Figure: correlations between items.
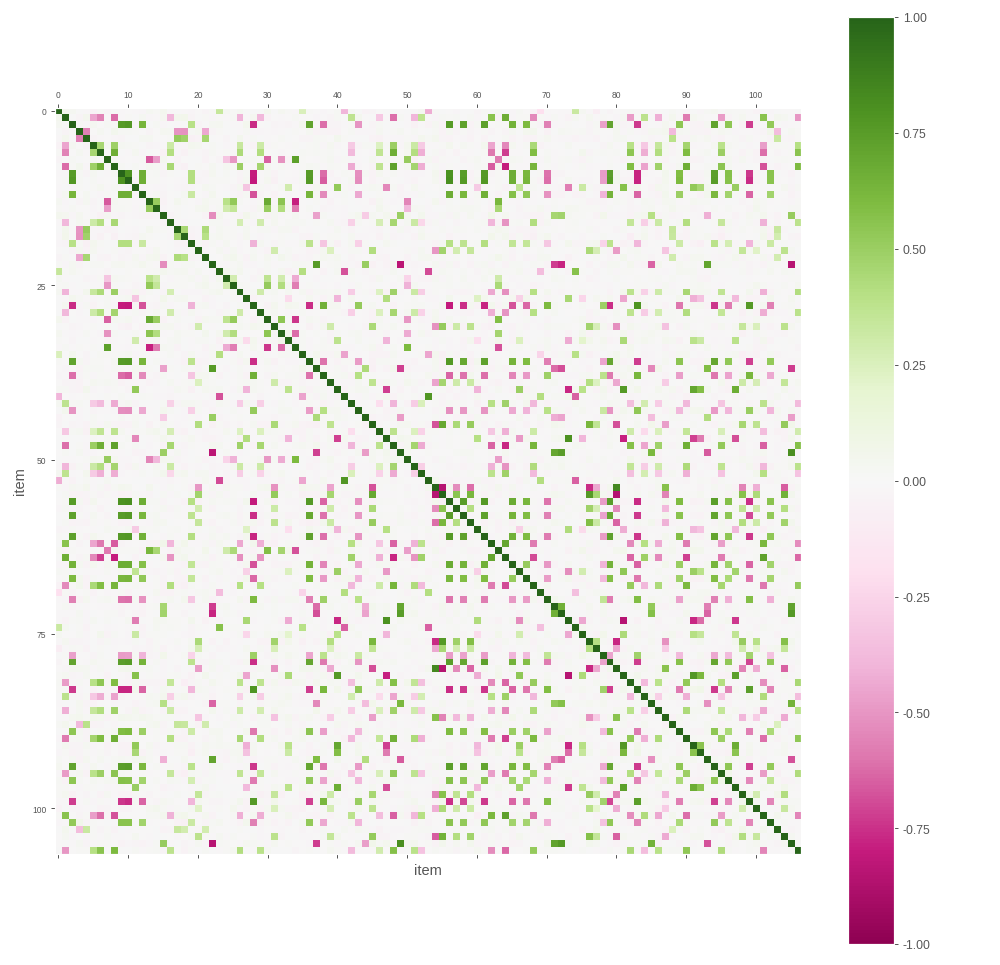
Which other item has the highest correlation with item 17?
4
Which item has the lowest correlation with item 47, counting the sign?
81
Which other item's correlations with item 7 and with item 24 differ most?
34
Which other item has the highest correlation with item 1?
64
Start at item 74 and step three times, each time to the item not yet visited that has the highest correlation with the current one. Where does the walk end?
0
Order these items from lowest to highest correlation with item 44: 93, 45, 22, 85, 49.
49, 85, 45, 93, 22
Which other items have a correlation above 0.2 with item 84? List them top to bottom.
1, 42, 52, 62, 64, 101
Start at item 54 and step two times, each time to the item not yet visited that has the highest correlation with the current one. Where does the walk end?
87
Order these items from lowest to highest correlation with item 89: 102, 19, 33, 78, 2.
78, 33, 19, 102, 2
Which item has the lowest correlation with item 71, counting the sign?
22
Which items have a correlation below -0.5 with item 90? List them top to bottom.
1, 62, 64, 101
